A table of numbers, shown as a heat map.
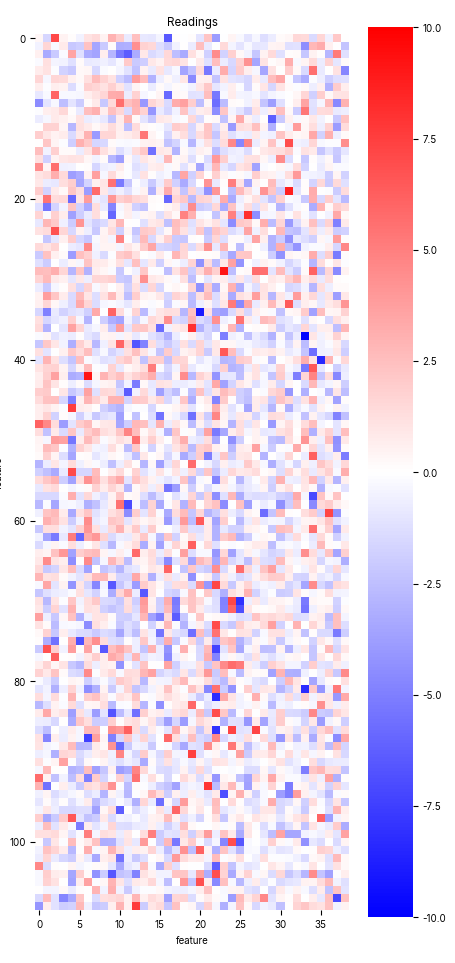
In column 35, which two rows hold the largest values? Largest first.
97, 83
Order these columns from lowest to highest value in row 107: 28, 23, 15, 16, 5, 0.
16, 0, 23, 15, 5, 28
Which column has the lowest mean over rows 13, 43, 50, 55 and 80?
4
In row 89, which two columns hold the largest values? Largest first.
19, 10
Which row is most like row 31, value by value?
28
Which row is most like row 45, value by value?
55
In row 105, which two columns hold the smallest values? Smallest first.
22, 4
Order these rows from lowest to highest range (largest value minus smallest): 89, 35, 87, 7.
35, 89, 7, 87
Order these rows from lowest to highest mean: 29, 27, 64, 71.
71, 27, 64, 29
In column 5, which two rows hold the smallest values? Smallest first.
75, 62
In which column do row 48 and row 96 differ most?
0
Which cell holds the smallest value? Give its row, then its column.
37, 33
